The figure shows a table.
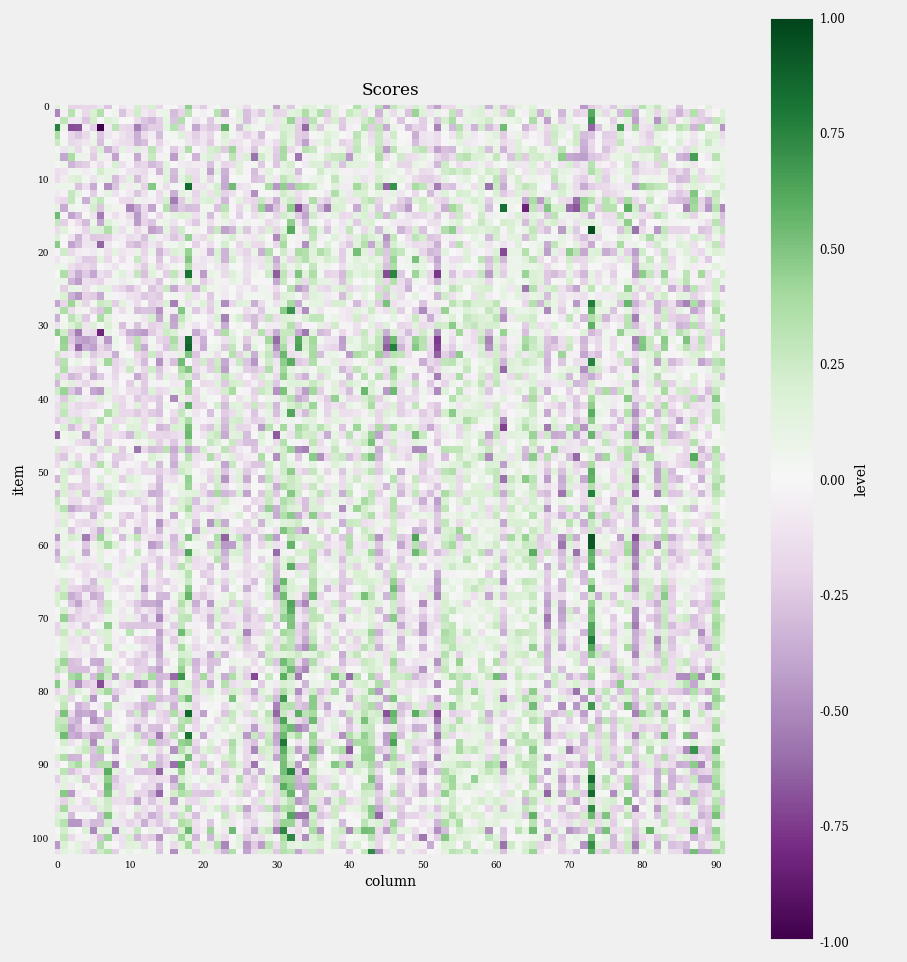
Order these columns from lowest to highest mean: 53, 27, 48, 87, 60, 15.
27, 48, 15, 87, 53, 60
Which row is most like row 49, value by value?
43
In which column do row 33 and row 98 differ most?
33
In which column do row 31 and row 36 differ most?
61
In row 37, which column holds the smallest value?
52
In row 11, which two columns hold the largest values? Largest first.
18, 46
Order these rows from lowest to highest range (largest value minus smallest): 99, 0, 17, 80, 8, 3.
8, 0, 80, 99, 17, 3
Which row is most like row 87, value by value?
81
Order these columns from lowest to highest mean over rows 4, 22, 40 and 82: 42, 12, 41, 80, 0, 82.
12, 82, 80, 41, 0, 42
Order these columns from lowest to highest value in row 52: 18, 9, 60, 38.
9, 38, 60, 18
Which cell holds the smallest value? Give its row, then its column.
3, 6
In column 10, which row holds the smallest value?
14
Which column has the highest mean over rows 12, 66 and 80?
73
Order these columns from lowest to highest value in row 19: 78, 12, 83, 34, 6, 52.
6, 34, 52, 12, 78, 83
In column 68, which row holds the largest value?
47
